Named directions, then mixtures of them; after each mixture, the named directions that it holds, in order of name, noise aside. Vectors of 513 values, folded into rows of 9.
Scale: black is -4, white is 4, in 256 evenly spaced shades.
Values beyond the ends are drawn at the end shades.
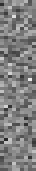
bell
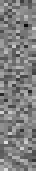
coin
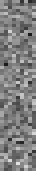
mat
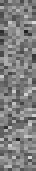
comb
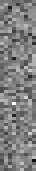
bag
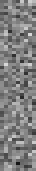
mat.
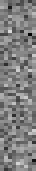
bag, mat.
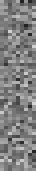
coin, mat.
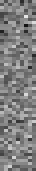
coin, comb.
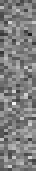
bag, comb.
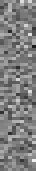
bag, coin, mat.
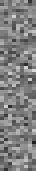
bag, bell, mat.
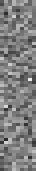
bell.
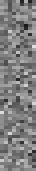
coin, mat.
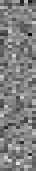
comb, mat.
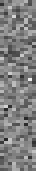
bell.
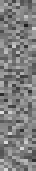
coin.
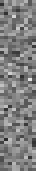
bell.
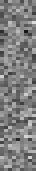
comb.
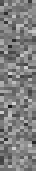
bag, bell, coin.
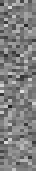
bell, coin.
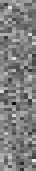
bag.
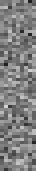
bag, bell, mat.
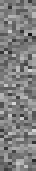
bag, bell, mat.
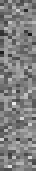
bag, comb.
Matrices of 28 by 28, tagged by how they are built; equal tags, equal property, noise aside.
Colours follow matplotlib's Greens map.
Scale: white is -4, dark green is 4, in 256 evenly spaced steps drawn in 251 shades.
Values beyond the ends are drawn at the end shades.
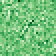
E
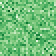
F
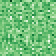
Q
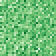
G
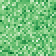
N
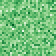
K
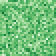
K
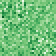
E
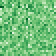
Q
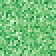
K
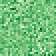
E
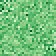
E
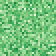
K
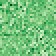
E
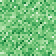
N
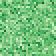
K
